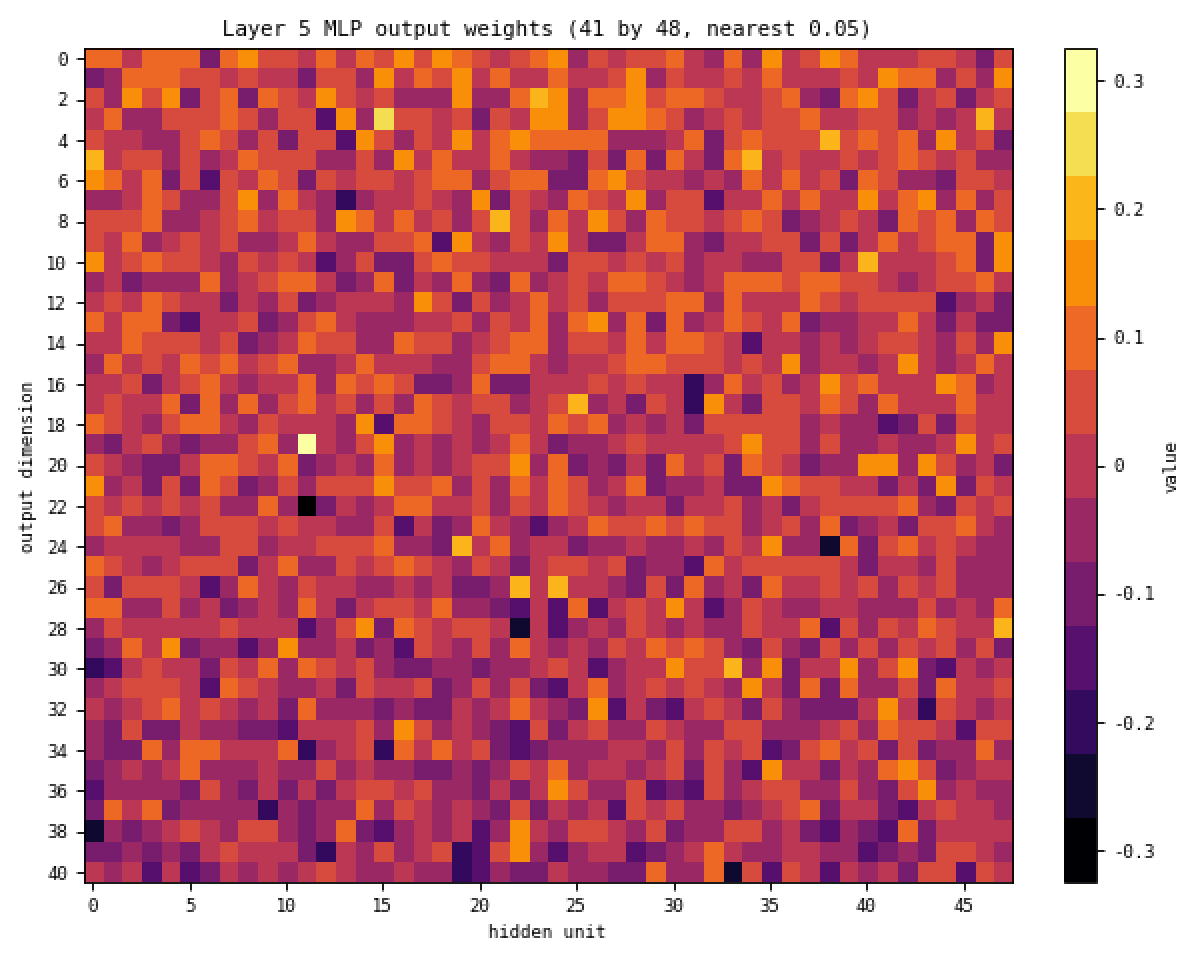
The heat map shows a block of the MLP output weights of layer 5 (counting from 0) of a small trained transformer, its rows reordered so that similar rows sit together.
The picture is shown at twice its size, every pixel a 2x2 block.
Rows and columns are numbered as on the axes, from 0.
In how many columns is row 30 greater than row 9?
17
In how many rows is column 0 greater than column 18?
19
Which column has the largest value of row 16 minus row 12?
44
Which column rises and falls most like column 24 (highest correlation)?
35
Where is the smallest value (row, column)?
22, 11
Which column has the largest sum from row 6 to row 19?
45
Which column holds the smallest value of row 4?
13
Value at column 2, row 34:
-0.1
